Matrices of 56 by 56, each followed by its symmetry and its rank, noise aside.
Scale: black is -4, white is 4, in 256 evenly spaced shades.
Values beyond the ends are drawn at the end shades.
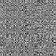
no symmetry, rank seven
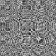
symmetric, rank six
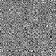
no symmetry, rank seven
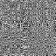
no symmetry, rank seven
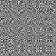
antisymmetric, rank six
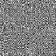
symmetric, rank six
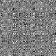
no symmetry, rank seven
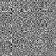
no symmetry, rank seven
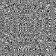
no symmetry, rank eight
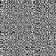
antisymmetric, rank six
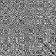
symmetric, rank six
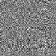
no symmetry, rank seven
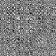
symmetric, rank six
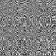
no symmetry, rank seven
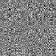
no symmetry, rank seven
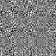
antisymmetric, rank six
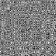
symmetric, rank six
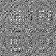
symmetric, rank six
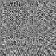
no symmetry, rank seven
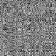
no symmetry, rank eight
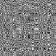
antisymmetric, rank six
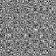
antisymmetric, rank six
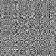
antisymmetric, rank six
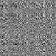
no symmetry, rank seven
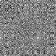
symmetric, rank six
